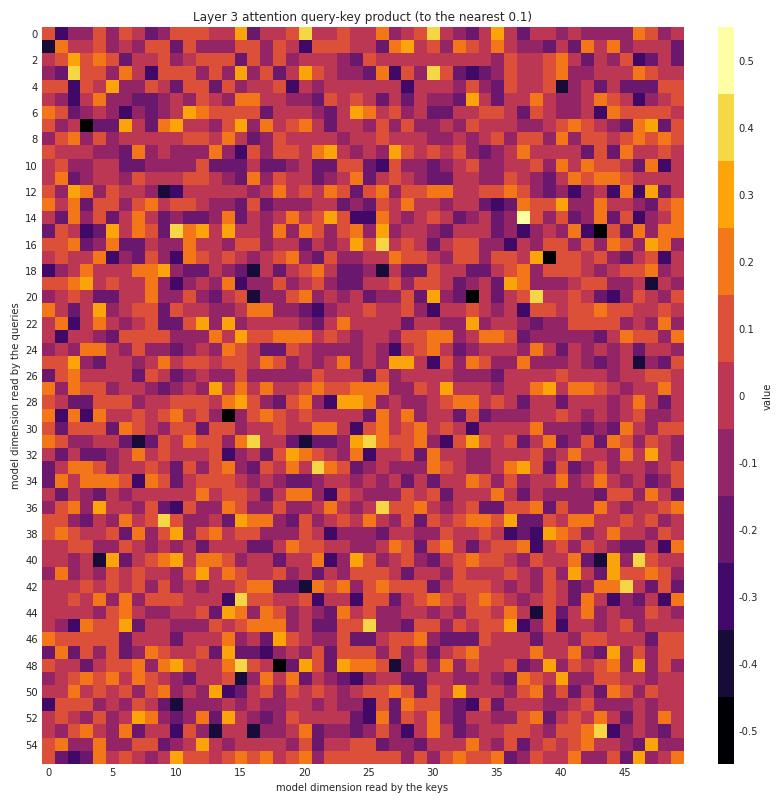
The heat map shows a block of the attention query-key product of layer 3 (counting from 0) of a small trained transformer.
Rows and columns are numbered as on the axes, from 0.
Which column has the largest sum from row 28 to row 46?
15
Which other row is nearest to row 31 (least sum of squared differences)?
6
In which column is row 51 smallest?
10
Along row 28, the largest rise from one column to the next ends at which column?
23
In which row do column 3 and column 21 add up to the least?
7
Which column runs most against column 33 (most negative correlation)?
30
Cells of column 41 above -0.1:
33
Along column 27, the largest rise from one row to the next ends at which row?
25
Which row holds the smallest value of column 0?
1
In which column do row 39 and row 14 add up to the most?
37
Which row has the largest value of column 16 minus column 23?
31
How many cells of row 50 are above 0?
21
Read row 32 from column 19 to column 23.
0.3 0.2 0.1 0 -0.1
